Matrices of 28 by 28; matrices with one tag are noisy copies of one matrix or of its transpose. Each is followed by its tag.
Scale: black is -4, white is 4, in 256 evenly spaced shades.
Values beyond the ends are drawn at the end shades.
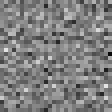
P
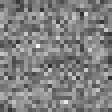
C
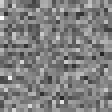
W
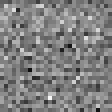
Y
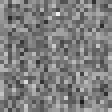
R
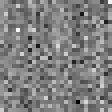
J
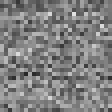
C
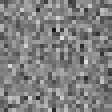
P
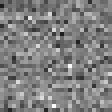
C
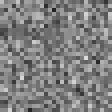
W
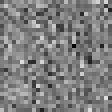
Y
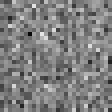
C
